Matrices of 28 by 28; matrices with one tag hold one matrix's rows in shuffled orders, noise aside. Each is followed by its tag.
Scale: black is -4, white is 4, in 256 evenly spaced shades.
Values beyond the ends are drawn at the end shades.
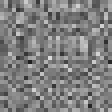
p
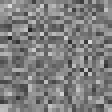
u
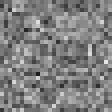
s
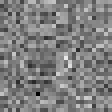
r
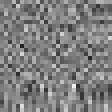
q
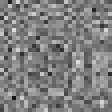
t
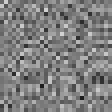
q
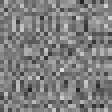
q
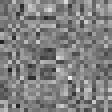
r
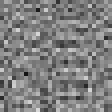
s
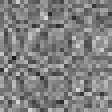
t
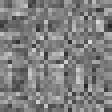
u
